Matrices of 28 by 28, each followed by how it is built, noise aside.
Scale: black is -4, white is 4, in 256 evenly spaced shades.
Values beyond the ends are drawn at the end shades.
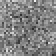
smooth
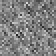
Toeplitz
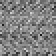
repeating columns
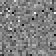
sparse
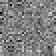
low rank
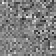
upper triangular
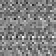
repeating columns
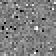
sparse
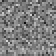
repeating columns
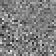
lower triangular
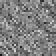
Toeplitz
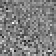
lower triangular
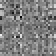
low rank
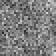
smooth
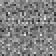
repeating columns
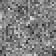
smooth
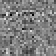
low rank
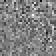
upper triangular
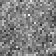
smooth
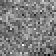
smooth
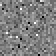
sparse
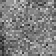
smooth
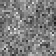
smooth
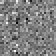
low rank
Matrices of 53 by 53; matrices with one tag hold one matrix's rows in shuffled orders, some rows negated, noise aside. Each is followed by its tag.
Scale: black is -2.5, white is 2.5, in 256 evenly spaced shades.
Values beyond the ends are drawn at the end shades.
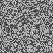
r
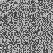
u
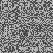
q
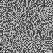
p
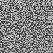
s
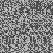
q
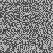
u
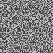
u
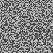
q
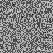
p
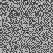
u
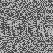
s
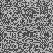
r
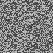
r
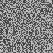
p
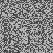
q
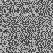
u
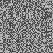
p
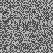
u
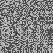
s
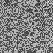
r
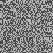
p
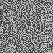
p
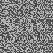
s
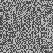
p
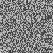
p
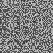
u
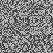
q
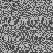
q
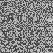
s
